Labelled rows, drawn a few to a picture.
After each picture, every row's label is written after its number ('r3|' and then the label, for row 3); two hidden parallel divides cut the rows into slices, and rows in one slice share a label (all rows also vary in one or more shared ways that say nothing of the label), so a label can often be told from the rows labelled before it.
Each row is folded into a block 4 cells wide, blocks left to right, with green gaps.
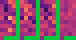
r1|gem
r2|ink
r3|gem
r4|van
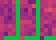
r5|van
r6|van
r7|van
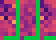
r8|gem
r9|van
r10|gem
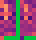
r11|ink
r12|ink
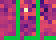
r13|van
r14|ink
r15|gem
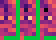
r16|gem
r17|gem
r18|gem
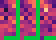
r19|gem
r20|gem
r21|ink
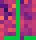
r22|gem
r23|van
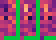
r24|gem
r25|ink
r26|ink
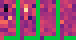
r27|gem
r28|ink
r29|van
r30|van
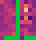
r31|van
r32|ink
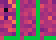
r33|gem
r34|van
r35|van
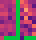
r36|van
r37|ink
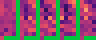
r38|van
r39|gem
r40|gem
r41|gem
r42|ink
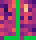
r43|gem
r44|ink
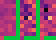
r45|van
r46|gem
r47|gem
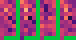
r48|ink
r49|ink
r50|gem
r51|ink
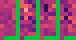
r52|van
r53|ink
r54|gem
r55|gem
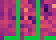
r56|van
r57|ink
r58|gem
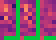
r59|ink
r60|ink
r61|van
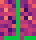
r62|ink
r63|gem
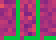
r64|van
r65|van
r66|van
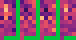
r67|ink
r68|gem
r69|gem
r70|ink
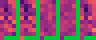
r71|gem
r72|gem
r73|van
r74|van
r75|gem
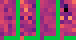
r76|van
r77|ink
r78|van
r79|gem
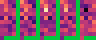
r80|ink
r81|ink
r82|ink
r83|ink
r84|gem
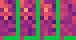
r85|ink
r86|ink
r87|ink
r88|van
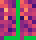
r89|ink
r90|ink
